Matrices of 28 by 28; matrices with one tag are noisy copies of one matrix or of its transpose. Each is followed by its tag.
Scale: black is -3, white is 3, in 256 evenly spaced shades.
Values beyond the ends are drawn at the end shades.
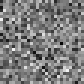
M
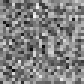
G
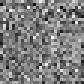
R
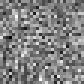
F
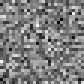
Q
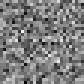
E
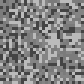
R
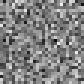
Q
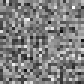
R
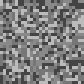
F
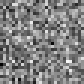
Q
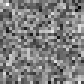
F
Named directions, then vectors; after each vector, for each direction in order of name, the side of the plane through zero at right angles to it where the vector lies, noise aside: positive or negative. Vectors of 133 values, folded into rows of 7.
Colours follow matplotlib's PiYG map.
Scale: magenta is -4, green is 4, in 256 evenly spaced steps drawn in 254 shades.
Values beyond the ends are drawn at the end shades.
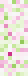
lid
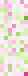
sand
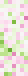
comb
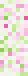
positive, positive, negative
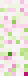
positive, negative, positive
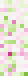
negative, positive, negative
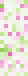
positive, positive, negative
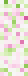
positive, negative, negative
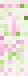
negative, negative, positive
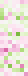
negative, negative, positive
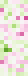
positive, positive, negative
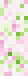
negative, negative, positive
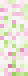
negative, positive, negative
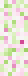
positive, negative, negative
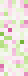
positive, positive, positive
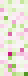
negative, positive, negative
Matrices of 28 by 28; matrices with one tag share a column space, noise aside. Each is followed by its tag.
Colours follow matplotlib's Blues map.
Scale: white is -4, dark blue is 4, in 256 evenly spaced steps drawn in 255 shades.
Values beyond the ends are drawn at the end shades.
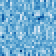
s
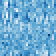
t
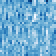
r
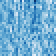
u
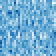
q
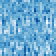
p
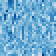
s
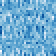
s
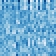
u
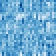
t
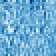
u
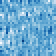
r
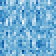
q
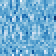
s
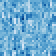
t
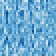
u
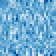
s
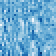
p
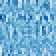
s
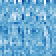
r
